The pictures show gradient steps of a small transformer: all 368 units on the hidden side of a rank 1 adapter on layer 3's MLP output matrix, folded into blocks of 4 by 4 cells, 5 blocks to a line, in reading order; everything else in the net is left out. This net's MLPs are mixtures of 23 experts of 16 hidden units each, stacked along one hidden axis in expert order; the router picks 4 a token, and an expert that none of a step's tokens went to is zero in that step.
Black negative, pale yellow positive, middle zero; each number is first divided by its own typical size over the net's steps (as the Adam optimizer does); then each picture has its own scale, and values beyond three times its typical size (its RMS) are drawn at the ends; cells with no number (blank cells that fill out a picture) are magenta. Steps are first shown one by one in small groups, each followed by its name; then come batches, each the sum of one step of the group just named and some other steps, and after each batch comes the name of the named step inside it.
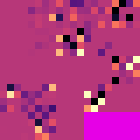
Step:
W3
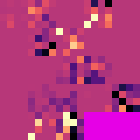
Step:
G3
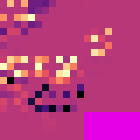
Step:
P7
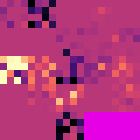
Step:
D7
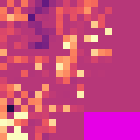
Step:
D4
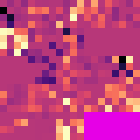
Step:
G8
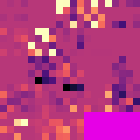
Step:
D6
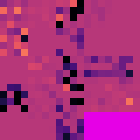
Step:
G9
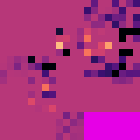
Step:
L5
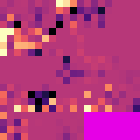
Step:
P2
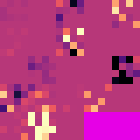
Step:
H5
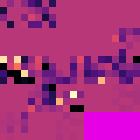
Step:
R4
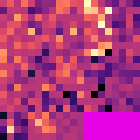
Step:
L5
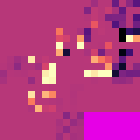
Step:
L5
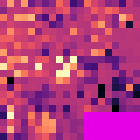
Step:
P7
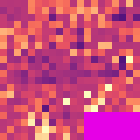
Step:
G8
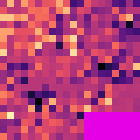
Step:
P2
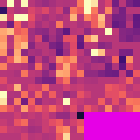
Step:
G8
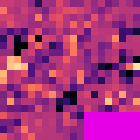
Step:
G3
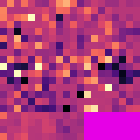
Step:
P7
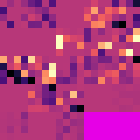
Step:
R4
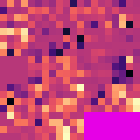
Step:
G8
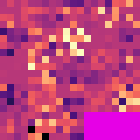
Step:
G3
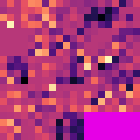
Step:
W3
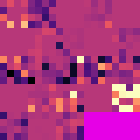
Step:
R4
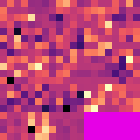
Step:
P7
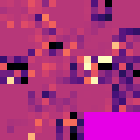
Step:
G3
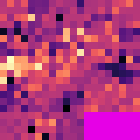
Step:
P7
